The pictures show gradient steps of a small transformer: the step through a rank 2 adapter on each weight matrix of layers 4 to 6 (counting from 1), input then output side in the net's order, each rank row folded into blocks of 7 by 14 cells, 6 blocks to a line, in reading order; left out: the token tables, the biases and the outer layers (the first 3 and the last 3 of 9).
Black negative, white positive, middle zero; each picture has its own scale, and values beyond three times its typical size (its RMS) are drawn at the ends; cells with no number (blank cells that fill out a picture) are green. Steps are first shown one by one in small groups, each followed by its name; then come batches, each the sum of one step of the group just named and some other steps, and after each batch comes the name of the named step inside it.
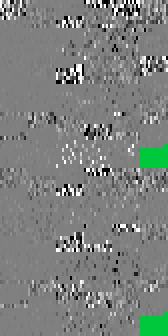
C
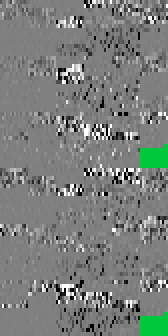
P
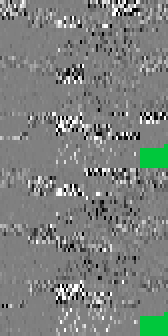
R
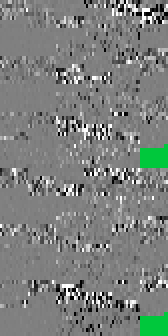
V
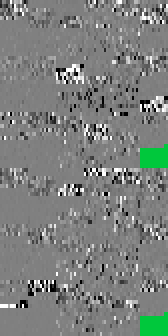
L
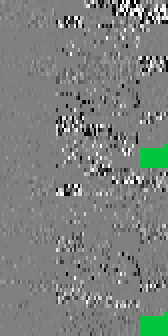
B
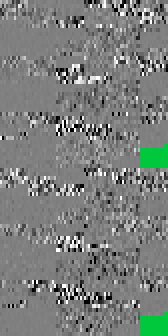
V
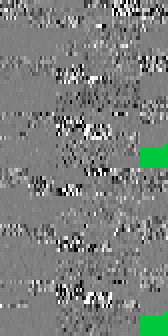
V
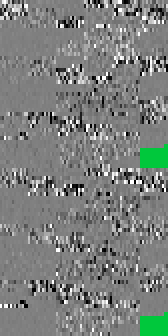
L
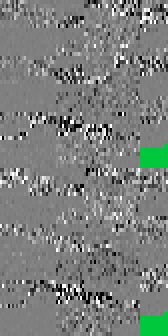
V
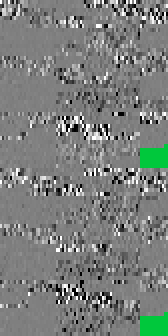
P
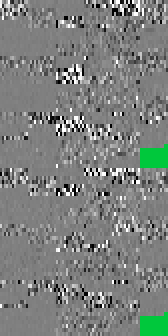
C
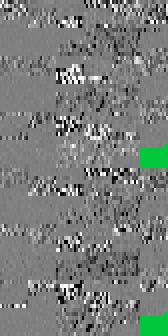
P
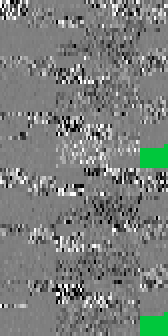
C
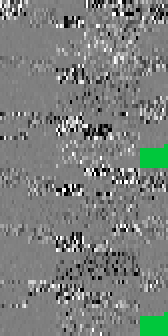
C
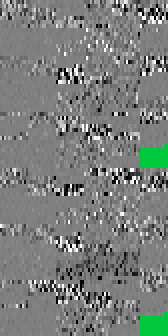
P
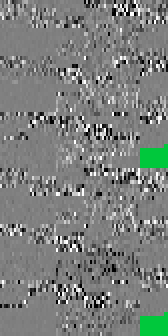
B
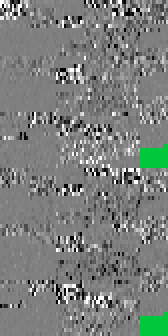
C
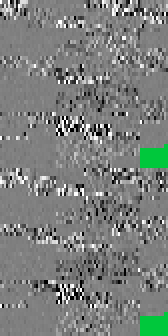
R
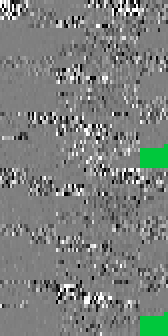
B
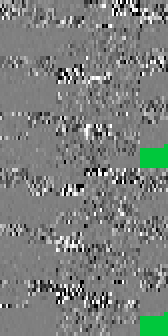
V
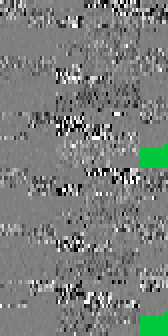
V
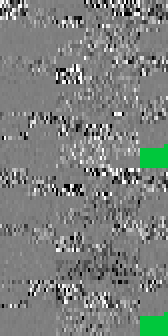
C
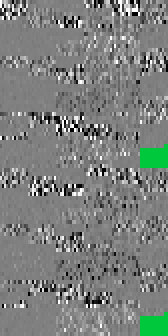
B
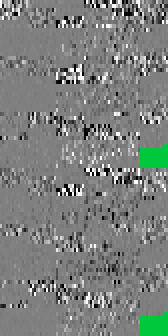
C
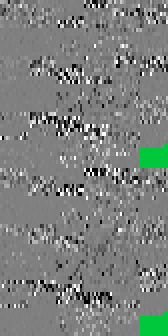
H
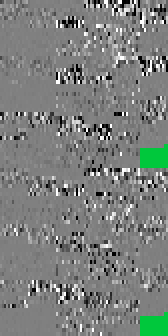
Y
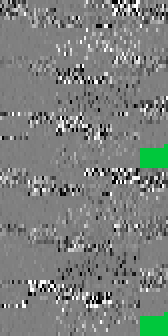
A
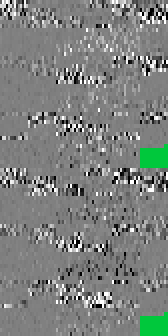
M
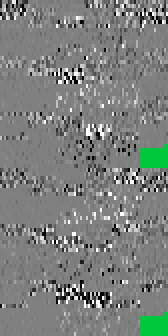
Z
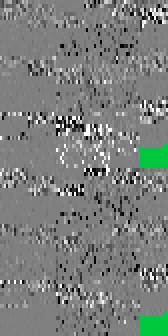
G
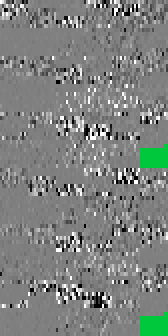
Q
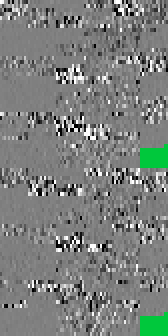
Q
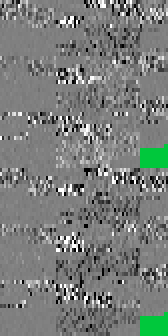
G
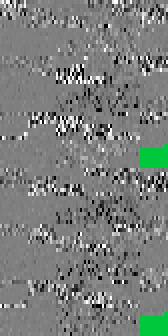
M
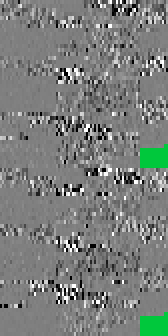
G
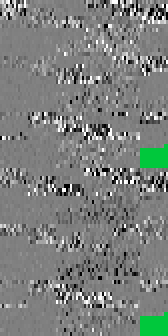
M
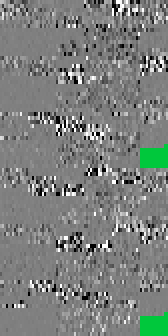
G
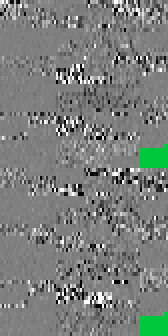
M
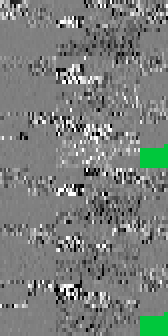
G
